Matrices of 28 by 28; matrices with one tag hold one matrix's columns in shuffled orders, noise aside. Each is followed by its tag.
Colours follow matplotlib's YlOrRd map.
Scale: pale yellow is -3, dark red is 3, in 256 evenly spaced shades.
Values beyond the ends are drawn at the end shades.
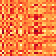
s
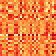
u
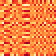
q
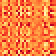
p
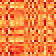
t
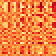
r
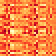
s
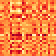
u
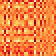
t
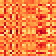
s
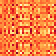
s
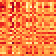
r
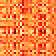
s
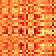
s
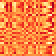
r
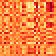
r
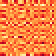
q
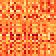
u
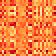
p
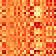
p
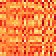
t
